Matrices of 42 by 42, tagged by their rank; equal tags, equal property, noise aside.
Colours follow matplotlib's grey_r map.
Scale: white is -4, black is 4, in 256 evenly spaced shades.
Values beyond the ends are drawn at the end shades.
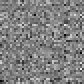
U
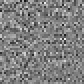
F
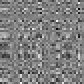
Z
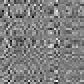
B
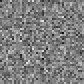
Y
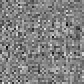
U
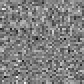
Y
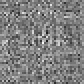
F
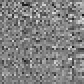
F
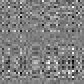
Z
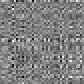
Z
